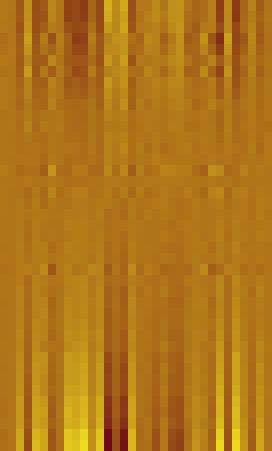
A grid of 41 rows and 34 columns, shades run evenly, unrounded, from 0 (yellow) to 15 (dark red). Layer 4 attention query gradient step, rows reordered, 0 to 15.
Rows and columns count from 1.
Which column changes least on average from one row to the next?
2
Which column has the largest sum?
14
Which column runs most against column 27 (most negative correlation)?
26
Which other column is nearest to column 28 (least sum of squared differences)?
11
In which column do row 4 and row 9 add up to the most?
28
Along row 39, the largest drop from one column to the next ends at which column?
17
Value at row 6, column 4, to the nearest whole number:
6
